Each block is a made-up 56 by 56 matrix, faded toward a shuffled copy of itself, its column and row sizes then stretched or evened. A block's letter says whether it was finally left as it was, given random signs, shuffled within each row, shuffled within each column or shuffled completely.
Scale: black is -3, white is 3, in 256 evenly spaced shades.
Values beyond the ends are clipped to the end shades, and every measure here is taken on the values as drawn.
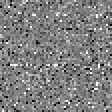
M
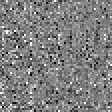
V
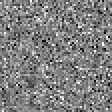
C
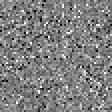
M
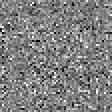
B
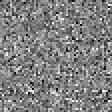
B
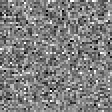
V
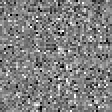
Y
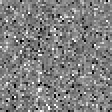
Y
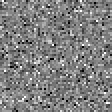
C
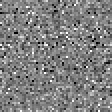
M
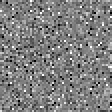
Y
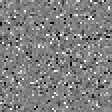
M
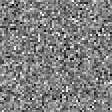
C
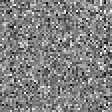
B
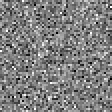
C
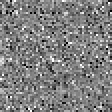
B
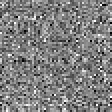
V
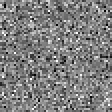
B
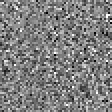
Y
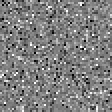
C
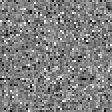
M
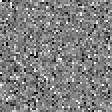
Y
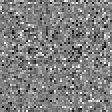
V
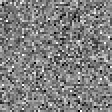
Y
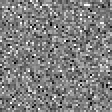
C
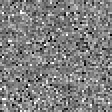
M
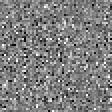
B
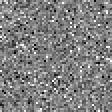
C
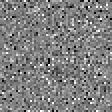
V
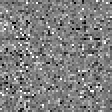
B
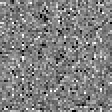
Y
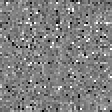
V
